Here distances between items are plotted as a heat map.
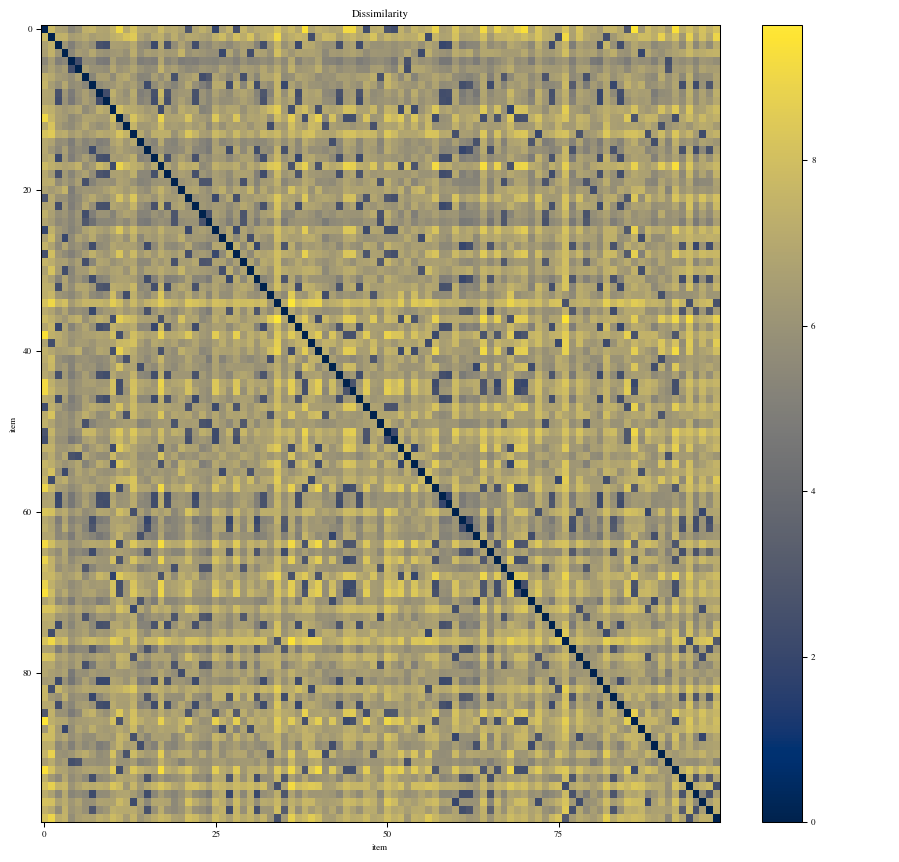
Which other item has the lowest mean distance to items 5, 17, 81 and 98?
4
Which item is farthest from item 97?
76
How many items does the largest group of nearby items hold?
15
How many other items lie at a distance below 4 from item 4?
3
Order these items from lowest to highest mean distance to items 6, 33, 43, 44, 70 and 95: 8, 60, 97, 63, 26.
8, 97, 63, 26, 60
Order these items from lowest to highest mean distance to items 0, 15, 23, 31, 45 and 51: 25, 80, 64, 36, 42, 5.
25, 5, 80, 42, 64, 36
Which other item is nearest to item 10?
68
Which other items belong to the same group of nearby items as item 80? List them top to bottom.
20
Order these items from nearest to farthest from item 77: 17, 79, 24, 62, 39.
62, 24, 79, 39, 17
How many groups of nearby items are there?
14
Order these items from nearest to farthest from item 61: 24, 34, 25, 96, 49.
24, 49, 96, 25, 34
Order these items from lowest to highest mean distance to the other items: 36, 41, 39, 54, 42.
41, 42, 54, 39, 36
